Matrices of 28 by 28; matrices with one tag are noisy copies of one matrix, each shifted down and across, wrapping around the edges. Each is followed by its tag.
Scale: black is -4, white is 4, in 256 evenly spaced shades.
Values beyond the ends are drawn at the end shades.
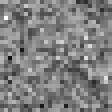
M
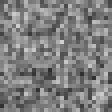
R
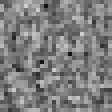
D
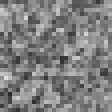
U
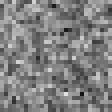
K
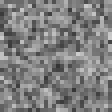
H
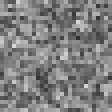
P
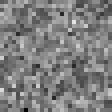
P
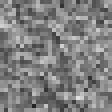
K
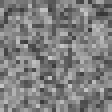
H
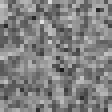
H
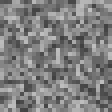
M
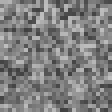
R
